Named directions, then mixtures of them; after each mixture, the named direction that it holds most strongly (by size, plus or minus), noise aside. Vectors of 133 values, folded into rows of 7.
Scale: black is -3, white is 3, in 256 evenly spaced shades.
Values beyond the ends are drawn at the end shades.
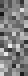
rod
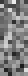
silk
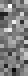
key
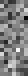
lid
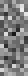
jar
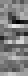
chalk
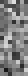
silk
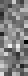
rod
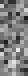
lid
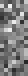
key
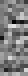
chalk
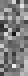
jar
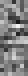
chalk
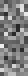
jar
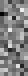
rod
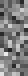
rod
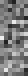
silk
